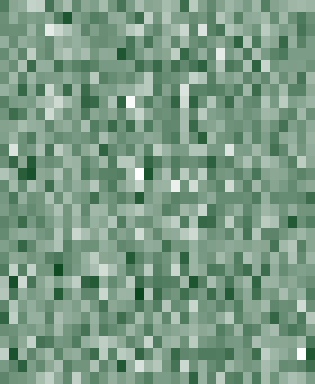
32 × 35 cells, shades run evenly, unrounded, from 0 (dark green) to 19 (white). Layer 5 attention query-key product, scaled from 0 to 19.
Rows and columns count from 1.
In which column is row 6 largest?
30
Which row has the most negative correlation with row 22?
9
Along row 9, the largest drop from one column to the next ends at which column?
22
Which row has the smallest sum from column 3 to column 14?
15
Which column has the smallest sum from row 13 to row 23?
24
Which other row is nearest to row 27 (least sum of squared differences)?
13
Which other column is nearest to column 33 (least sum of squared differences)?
5
